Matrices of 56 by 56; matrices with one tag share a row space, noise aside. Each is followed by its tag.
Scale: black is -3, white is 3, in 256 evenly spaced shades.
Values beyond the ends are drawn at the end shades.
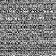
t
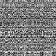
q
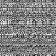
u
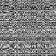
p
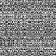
q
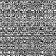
q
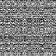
q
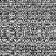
p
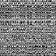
u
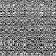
q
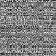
t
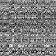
p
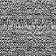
u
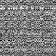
q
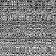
u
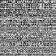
t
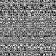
q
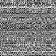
u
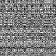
q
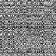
q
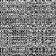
u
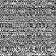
u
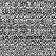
q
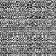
u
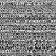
u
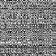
t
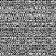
u
